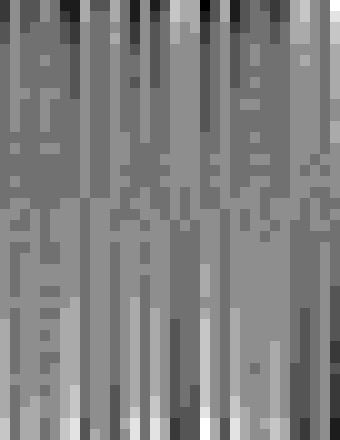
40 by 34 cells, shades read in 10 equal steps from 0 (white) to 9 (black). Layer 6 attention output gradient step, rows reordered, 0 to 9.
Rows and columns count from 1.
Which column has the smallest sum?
21
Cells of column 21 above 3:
25
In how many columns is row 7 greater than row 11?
4
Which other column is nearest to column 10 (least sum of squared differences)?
11
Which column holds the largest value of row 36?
34
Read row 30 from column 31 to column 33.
6 5 4
